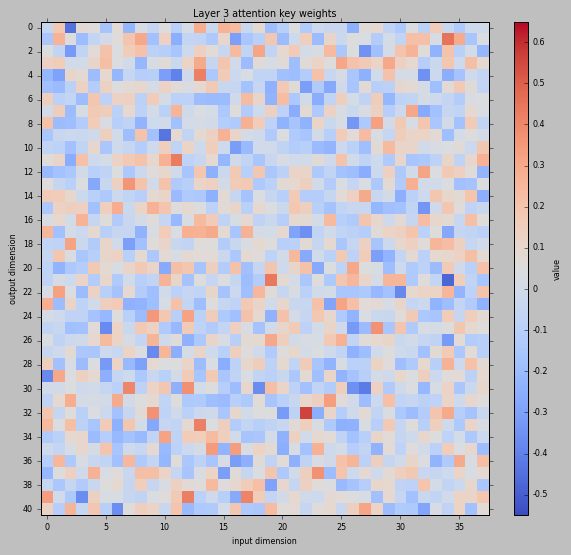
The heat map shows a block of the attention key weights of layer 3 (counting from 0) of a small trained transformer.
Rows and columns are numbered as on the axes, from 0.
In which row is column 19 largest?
21
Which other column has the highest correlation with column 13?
15
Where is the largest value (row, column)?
32, 22
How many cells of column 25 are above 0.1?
11
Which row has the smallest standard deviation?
16
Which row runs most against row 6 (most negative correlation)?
34
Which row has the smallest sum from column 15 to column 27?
10
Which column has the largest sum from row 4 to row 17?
13
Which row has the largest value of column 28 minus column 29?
25
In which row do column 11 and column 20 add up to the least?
4
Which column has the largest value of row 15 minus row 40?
6
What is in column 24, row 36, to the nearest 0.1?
0
